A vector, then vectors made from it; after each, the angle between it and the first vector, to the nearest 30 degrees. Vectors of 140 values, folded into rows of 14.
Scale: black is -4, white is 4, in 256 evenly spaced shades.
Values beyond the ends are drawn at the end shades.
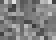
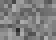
120 degrees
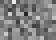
60 degrees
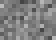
60 degrees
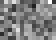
30 degrees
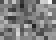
30 degrees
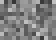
150 degrees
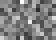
120 degrees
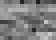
90 degrees
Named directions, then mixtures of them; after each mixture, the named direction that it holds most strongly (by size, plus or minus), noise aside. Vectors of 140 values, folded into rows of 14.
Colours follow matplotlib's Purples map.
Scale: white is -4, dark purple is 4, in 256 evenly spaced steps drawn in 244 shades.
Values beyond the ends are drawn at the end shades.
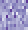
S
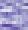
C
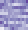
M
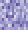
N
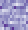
M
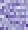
M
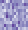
N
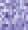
N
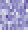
S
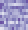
M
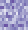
N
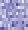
N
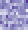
M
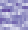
C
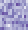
N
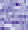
M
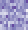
M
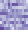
M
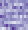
M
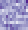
M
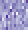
S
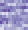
C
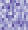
N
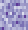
N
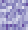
C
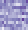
M
